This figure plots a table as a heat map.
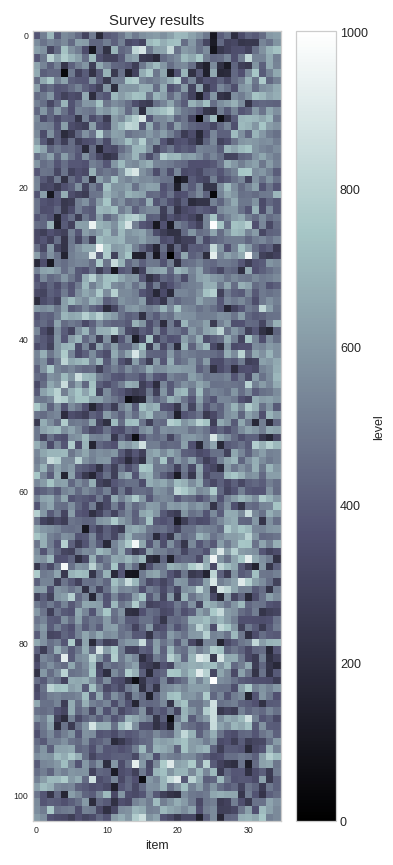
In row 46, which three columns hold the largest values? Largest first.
4, 30, 8
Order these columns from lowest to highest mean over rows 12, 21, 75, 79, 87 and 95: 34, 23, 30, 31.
30, 31, 23, 34
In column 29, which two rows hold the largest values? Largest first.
72, 42
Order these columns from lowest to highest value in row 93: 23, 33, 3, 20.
33, 3, 23, 20
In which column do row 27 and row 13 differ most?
23
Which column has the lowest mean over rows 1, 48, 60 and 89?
13
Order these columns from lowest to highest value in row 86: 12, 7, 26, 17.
17, 12, 7, 26
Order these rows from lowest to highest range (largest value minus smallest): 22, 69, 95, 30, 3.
95, 22, 3, 30, 69
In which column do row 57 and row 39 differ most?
26
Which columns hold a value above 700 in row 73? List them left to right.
23, 26, 27
